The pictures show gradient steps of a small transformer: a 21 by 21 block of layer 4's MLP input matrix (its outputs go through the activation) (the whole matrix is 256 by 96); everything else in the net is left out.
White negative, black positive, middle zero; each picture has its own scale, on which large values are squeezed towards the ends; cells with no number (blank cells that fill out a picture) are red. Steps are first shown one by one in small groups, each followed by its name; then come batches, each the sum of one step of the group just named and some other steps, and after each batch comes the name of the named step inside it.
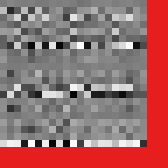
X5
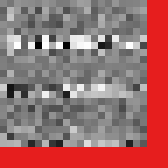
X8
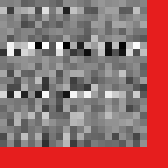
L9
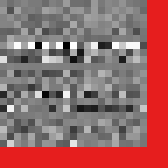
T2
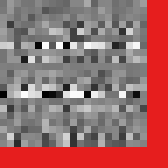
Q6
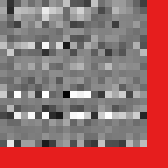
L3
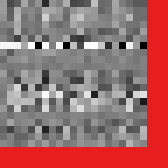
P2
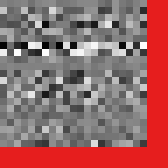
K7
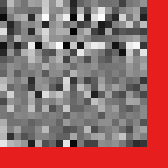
X8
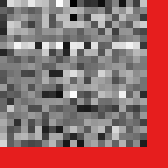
T2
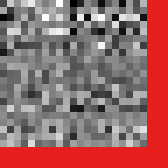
X5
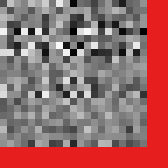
L3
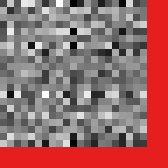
L3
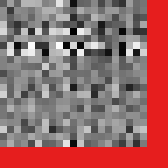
L9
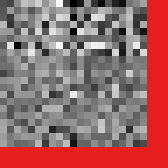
Q6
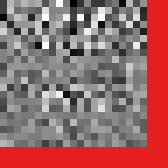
X8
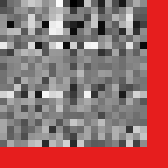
P2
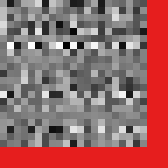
P2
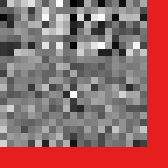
K7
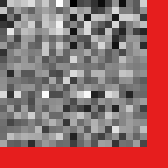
L3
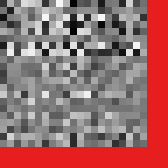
L3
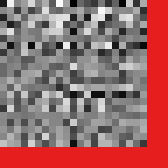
X5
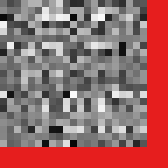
L9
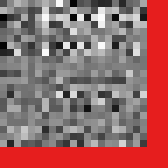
K7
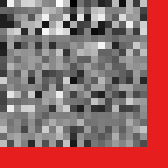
K7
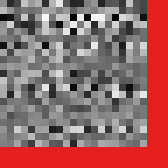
K7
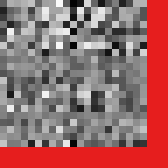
X8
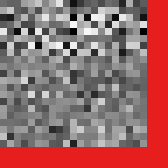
X8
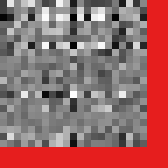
Q6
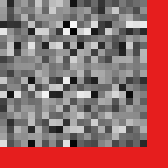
L3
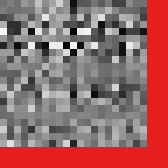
X5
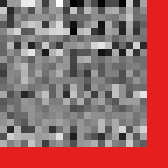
X5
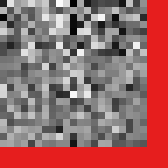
L3
